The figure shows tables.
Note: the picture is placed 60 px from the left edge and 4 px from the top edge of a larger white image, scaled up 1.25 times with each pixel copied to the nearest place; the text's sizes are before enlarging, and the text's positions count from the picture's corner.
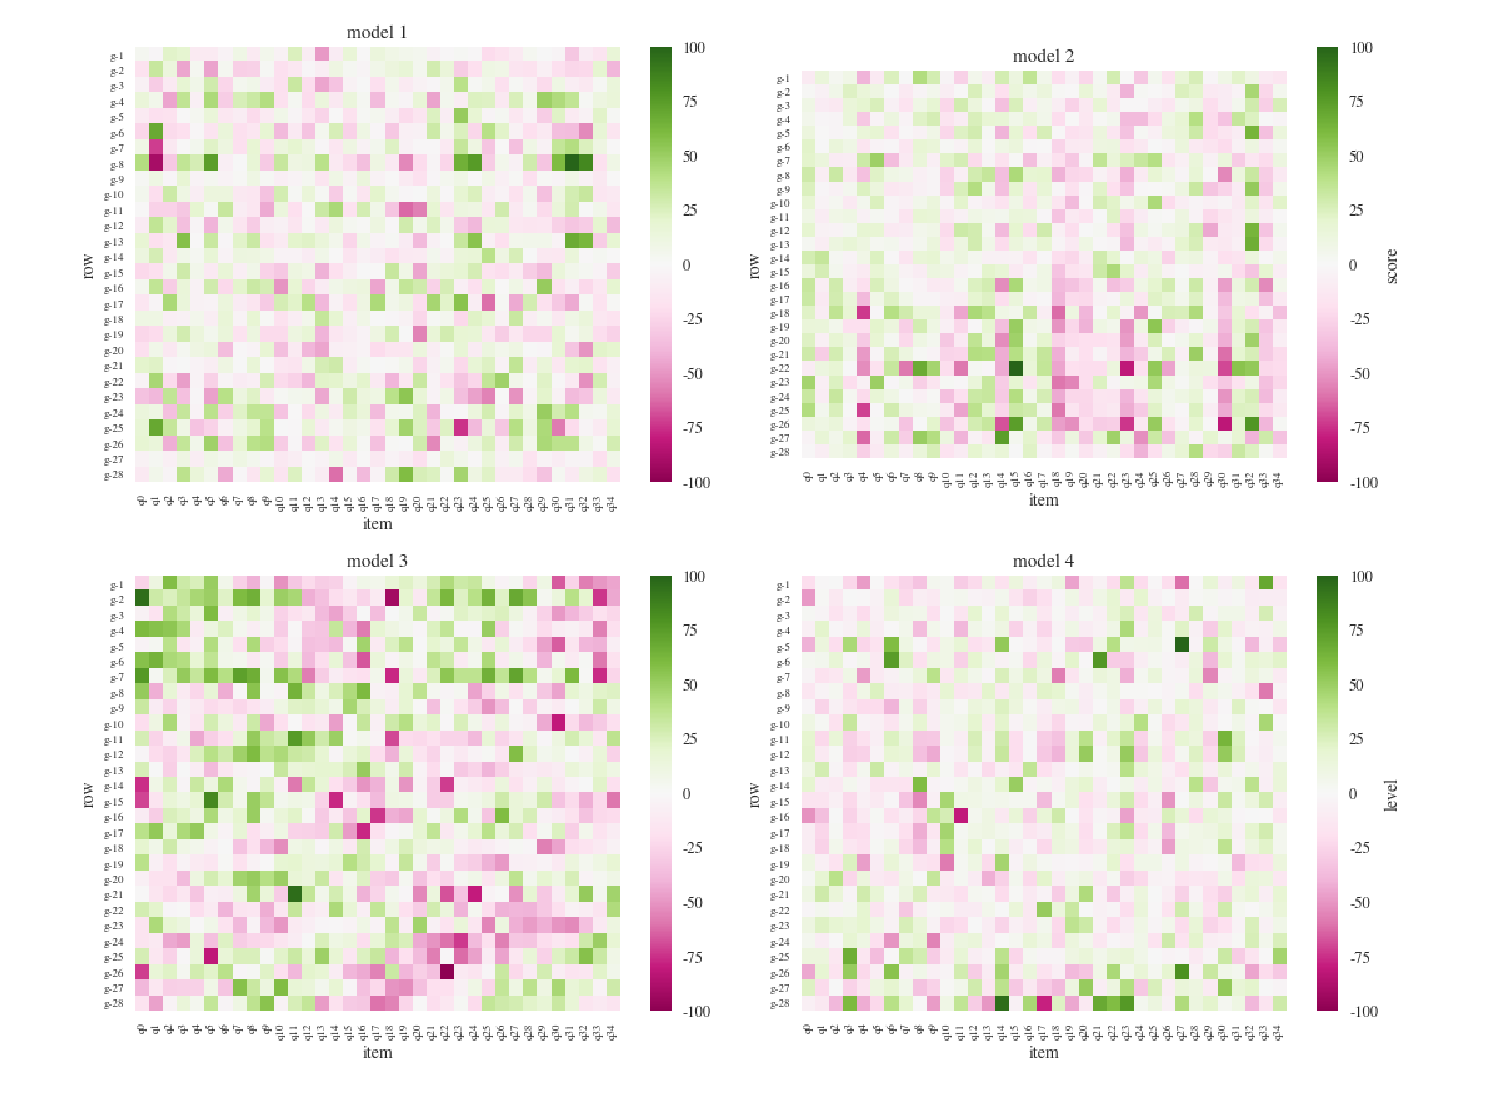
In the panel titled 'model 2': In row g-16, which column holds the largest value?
q15
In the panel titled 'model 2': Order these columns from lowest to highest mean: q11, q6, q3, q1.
q11, q1, q3, q6
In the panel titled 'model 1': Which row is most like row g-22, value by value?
g-6
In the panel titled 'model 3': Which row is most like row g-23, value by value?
g-18
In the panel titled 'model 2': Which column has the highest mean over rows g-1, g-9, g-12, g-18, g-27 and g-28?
q28
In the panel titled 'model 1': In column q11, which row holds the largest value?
g-3
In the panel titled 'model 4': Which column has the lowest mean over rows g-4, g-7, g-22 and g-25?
q29
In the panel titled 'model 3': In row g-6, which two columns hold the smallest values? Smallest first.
q16, q33
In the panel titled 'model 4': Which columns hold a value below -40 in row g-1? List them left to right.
q4, q19, q27
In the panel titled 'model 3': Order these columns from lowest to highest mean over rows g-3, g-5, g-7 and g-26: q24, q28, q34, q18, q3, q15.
q15, q34, q18, q28, q24, q3
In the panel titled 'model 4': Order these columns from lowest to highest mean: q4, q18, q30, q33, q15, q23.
q4, q18, q15, q33, q23, q30
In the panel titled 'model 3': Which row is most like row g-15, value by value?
g-3
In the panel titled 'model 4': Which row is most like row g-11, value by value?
g-12
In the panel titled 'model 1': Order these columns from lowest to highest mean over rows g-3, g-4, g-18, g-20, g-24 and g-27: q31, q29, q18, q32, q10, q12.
q10, q12, q32, q18, q31, q29
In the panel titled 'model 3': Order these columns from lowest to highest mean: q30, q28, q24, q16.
q30, q24, q16, q28
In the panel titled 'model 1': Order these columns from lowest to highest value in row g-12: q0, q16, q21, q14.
q0, q16, q14, q21
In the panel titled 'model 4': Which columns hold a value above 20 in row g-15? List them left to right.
q10, q23, q30, q33
